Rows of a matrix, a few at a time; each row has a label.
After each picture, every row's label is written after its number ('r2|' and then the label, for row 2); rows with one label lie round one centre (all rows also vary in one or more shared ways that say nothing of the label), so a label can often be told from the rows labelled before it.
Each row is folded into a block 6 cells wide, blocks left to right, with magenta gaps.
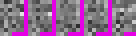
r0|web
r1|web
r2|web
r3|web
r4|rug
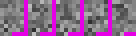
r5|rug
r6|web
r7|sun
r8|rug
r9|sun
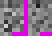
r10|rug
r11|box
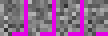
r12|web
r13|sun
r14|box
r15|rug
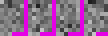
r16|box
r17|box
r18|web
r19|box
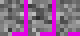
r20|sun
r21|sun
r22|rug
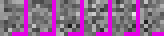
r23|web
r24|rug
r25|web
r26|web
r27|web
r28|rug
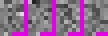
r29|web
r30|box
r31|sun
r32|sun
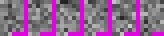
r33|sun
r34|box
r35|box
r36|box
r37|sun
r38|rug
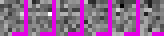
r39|sun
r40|web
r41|web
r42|box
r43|box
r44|box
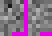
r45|box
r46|box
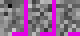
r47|box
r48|web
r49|sun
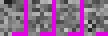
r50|box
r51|web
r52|web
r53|rug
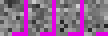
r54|box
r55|sun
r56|rug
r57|web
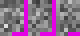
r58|rug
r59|box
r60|web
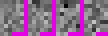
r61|rug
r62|box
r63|box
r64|sun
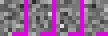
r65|sun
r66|web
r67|rug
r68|sun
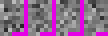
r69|web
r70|sun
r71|box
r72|box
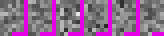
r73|rug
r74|sun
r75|sun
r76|web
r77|box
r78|sun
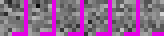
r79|box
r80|box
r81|web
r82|rug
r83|web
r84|web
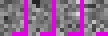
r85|rug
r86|box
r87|web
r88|sun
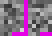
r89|sun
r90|rug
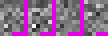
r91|rug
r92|rug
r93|box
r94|sun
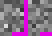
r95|rug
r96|box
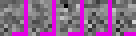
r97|rug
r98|web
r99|box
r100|rug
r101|rug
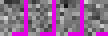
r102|box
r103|web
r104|box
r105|sun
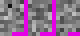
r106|box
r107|sun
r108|rug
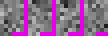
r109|rug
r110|box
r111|box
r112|web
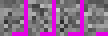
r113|rug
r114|sun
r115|rug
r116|rug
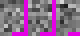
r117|rug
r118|web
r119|sun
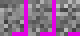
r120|rug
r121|web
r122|web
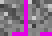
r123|sun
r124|box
